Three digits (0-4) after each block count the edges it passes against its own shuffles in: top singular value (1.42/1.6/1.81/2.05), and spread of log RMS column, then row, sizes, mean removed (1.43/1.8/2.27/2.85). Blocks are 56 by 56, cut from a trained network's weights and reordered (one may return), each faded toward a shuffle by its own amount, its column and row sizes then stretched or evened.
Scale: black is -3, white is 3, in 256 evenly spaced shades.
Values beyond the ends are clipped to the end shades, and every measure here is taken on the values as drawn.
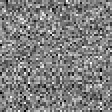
4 2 0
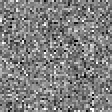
1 2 1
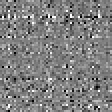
1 3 4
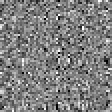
3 3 1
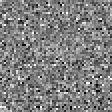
1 0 2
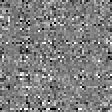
2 3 3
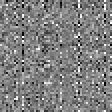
4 4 2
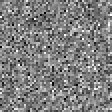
1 1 0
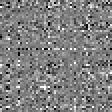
2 4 4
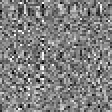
4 3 0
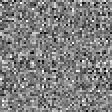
3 1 2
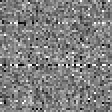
2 2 2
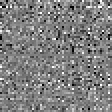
1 3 4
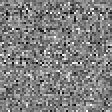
0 0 3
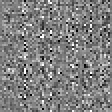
1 4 0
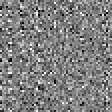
3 3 2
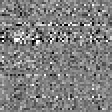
2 1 4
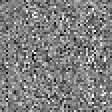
1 3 0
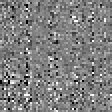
0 4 3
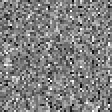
1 3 0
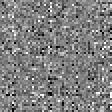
0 3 3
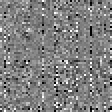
0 4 2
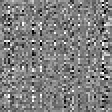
4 4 2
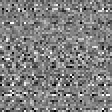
4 1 4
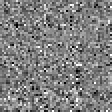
0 2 2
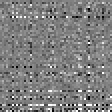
4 3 4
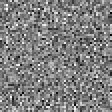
1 2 0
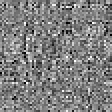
3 2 3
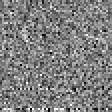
1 0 1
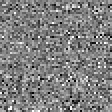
0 1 3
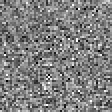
1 1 1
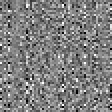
4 4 1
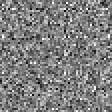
2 0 2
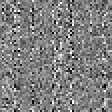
3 4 1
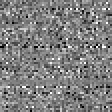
0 0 4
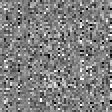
0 4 1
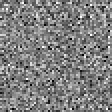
1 0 1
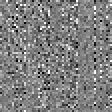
0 4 2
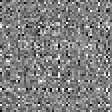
3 3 3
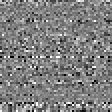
2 1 4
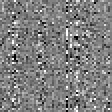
1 4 1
